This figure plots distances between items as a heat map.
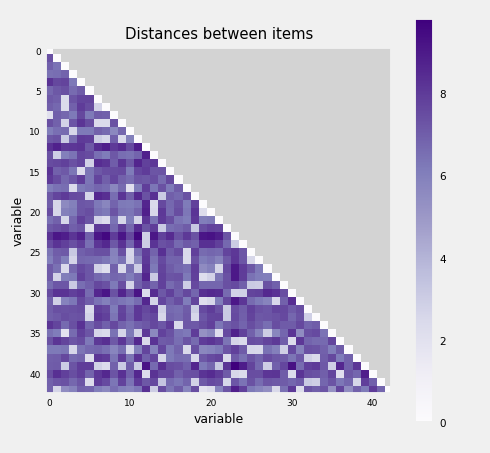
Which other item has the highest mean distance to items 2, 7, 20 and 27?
23
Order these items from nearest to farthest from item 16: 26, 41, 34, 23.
34, 41, 26, 23
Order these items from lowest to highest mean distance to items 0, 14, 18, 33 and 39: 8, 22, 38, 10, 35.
38, 22, 8, 35, 10
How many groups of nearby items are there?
8
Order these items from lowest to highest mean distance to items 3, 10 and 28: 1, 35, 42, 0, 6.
42, 1, 35, 0, 6
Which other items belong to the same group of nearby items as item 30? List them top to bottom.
12, 23, 24, 36, 40
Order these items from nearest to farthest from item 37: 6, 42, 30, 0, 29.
29, 42, 0, 6, 30
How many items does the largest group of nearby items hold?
9
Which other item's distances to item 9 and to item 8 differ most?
0
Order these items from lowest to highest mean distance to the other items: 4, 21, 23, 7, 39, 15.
21, 7, 39, 15, 4, 23
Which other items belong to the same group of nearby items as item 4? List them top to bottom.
15
